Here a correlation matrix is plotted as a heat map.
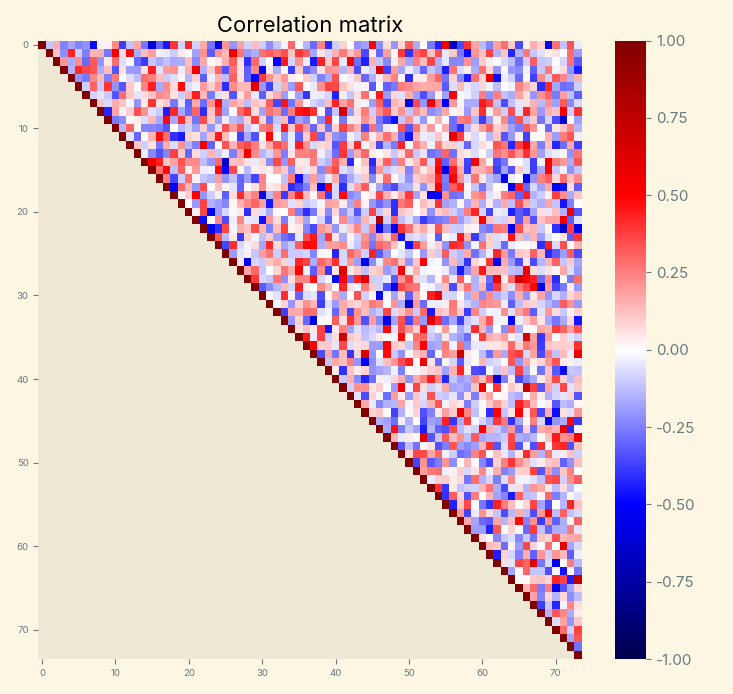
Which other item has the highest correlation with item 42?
2
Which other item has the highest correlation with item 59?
14
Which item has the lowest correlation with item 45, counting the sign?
69
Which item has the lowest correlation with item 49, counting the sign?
23
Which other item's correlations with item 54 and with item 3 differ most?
30
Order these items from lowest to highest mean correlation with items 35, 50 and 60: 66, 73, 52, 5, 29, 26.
73, 26, 52, 5, 29, 66
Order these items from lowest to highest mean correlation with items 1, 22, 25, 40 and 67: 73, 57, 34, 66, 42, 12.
73, 57, 34, 66, 42, 12
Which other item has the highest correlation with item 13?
28
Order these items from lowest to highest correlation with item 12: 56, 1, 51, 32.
56, 51, 32, 1
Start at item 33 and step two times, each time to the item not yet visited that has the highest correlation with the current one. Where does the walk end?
7
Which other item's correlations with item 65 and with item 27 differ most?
57
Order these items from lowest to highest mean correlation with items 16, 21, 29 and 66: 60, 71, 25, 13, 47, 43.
25, 47, 43, 13, 71, 60
